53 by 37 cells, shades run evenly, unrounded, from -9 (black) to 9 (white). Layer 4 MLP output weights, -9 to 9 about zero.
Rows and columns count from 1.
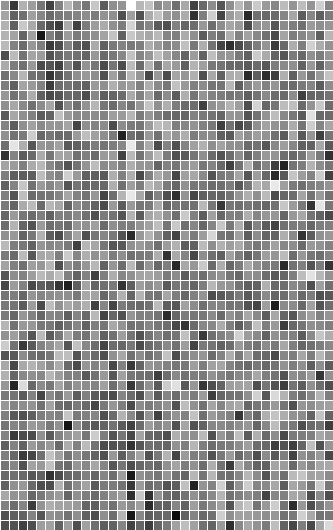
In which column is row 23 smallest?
31
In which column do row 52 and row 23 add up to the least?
15
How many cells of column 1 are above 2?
13
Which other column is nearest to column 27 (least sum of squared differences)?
9
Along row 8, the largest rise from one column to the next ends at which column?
32
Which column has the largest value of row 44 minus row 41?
11
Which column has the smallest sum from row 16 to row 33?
20
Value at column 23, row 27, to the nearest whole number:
5
